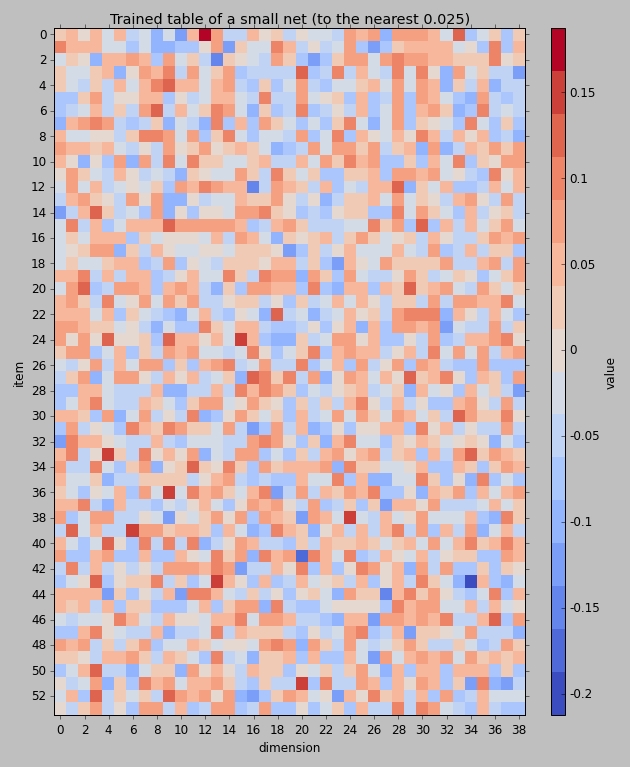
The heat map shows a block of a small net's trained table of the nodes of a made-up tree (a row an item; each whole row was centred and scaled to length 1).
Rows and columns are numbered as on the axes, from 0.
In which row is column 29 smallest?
47
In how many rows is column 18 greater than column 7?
25
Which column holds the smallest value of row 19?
20
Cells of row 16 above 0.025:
12
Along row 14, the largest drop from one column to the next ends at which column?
9
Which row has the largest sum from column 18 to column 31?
27
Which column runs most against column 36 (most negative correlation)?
8
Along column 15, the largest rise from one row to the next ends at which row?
28
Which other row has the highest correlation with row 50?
29
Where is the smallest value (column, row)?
34, 43
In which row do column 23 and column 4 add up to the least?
44
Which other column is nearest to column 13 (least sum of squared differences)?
3
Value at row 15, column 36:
0.025
